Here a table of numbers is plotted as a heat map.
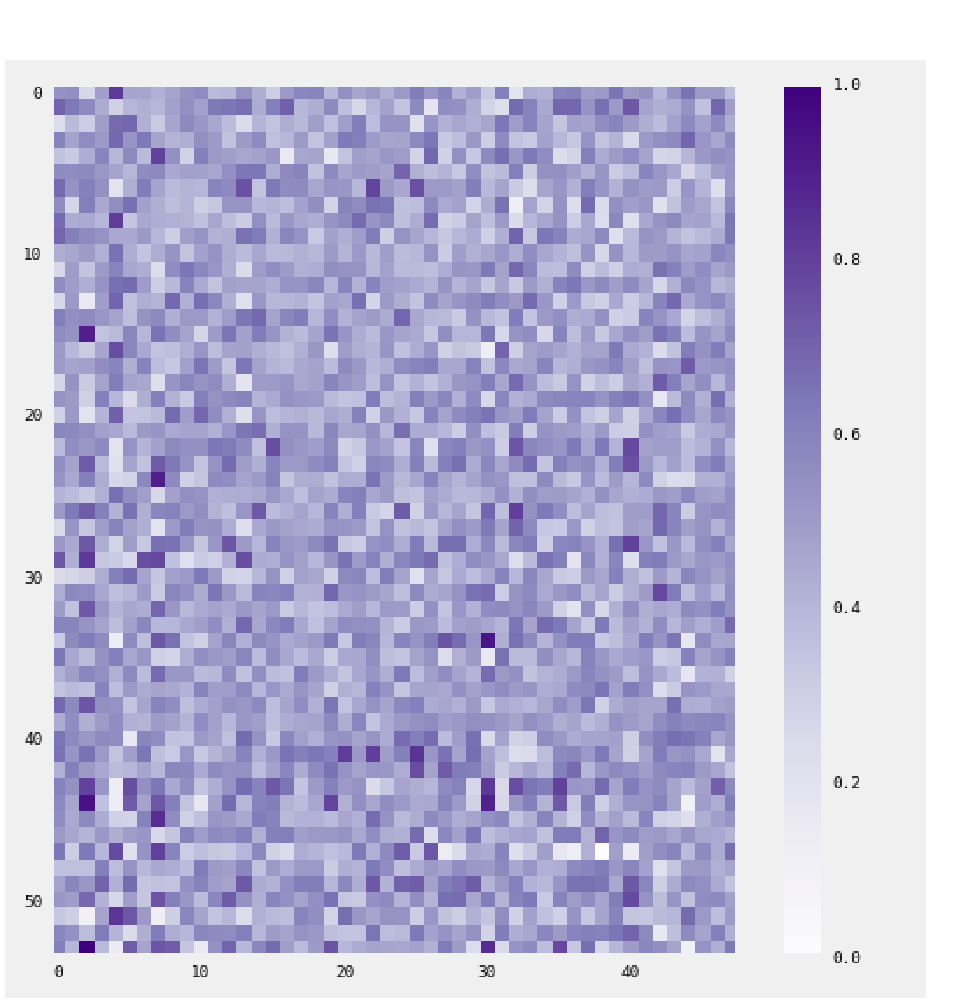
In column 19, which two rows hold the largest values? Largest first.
44, 53
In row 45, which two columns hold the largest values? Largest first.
7, 22
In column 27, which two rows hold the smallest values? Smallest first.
47, 35
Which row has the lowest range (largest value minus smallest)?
39
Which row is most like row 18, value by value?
27
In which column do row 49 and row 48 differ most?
24
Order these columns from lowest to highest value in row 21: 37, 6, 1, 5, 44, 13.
44, 5, 37, 6, 1, 13
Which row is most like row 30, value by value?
2
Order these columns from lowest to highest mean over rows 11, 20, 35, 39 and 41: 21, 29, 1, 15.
15, 1, 21, 29
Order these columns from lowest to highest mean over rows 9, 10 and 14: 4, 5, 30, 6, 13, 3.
30, 5, 6, 3, 4, 13
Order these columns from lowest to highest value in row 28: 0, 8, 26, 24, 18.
26, 24, 0, 18, 8
